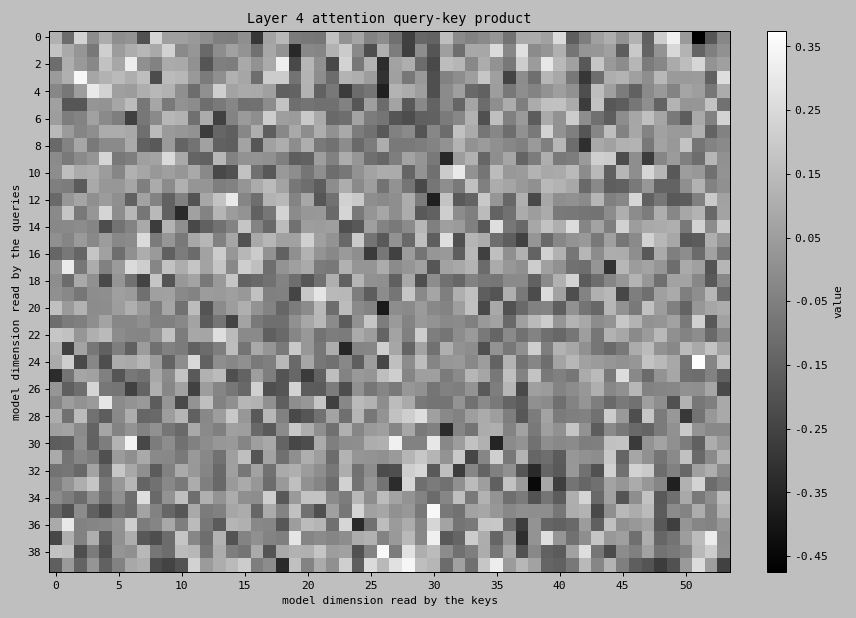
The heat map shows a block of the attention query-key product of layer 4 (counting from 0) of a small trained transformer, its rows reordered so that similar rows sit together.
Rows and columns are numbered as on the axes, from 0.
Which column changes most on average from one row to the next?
26
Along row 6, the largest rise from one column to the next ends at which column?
35
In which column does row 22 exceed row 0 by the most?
51
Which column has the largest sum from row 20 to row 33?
29
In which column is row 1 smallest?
19
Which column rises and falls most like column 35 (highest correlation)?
15
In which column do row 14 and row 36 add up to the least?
24
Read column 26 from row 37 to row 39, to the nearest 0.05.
-0.05 0.35 0.15
